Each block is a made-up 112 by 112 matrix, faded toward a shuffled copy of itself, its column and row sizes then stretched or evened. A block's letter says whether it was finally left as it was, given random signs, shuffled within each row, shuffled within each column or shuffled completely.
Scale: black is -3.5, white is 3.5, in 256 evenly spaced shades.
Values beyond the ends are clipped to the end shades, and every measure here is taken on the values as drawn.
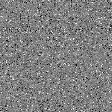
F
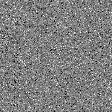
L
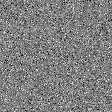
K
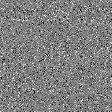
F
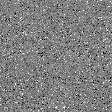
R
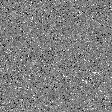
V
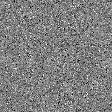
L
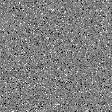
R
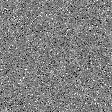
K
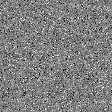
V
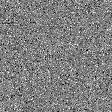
K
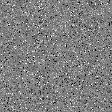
R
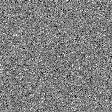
V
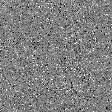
R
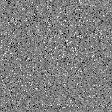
F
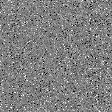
R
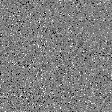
F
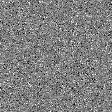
R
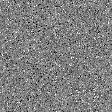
L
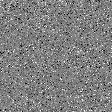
V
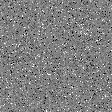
K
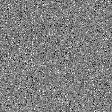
L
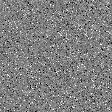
L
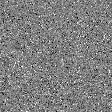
V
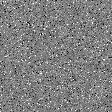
K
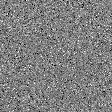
K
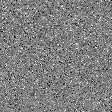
K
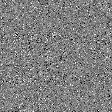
R
